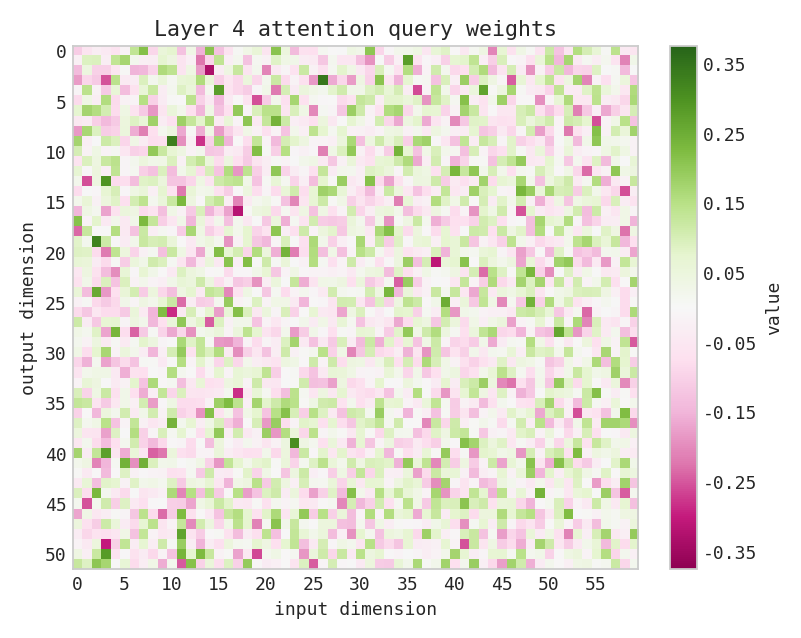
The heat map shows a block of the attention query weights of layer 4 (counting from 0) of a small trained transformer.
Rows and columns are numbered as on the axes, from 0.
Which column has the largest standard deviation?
3
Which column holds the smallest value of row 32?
5
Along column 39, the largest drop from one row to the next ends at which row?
44
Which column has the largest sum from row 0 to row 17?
43
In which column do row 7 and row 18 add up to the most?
21
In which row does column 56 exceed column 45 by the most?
48
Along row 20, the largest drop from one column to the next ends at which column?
23
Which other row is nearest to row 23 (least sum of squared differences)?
50
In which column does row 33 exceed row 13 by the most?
1
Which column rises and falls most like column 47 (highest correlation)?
12
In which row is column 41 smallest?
49
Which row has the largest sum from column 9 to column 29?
35
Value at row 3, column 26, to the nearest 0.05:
0.35
